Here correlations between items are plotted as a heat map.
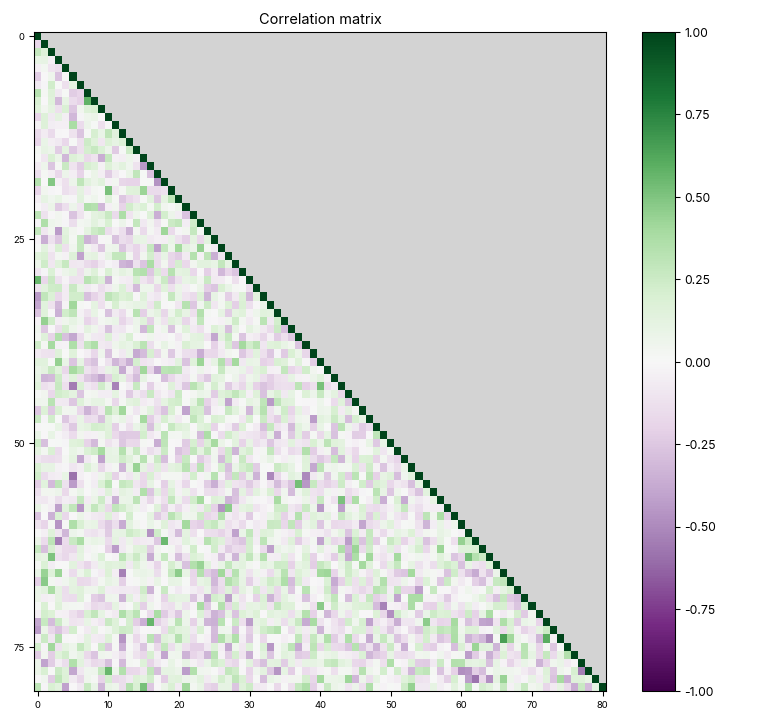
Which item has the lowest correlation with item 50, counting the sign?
71
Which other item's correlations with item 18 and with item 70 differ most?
49
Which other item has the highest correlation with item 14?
53
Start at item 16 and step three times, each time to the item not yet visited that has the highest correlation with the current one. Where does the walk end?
66
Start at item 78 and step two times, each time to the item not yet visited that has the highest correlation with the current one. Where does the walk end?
19
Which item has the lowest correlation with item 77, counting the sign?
78
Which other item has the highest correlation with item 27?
58
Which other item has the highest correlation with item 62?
18
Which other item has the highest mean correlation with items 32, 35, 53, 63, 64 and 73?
45
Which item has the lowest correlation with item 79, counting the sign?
62
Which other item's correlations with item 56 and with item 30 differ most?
0
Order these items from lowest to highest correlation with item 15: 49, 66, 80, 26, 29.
26, 66, 49, 29, 80
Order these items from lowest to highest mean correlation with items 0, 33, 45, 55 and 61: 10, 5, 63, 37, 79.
79, 5, 10, 63, 37
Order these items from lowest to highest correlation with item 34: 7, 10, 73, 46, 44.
10, 7, 46, 44, 73
